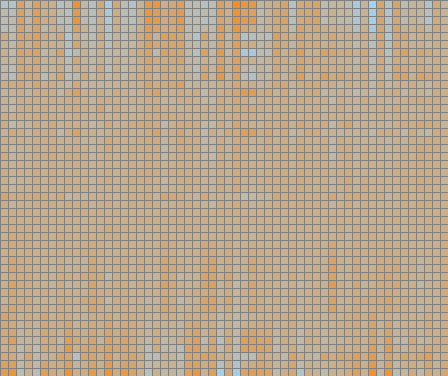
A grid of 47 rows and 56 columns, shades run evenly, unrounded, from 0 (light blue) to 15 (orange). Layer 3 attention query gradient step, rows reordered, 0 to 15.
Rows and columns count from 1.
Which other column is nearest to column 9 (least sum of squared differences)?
25
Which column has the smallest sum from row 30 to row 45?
30
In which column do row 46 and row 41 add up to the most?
47
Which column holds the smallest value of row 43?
28
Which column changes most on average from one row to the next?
32
